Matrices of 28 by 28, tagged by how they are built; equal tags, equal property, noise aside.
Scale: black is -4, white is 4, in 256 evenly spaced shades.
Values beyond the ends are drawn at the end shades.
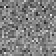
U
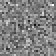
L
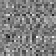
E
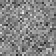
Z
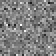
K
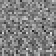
U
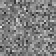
L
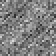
Z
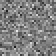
L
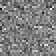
K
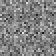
U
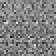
U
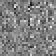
E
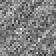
Z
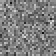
L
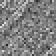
Z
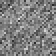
Z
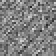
Z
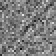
Z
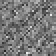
Z
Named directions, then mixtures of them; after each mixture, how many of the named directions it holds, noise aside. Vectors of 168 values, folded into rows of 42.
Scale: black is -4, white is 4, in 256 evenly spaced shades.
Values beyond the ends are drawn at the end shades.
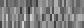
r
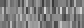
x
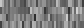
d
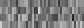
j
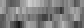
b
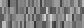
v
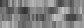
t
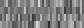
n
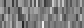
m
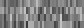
three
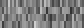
two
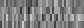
one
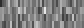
four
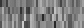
two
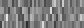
two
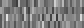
three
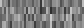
one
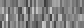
two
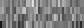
three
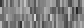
one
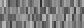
one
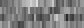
four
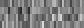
three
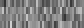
two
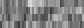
four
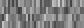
three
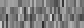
two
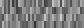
two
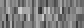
four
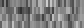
two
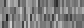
four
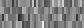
one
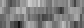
one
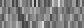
one
